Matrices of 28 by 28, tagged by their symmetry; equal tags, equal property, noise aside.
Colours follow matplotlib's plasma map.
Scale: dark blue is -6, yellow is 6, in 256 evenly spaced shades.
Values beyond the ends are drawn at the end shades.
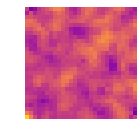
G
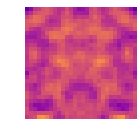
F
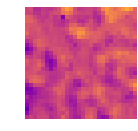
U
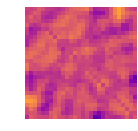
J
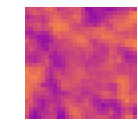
U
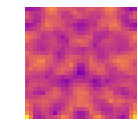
F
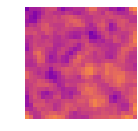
J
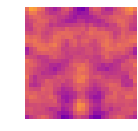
F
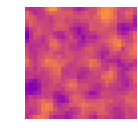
U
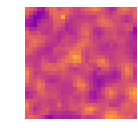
J
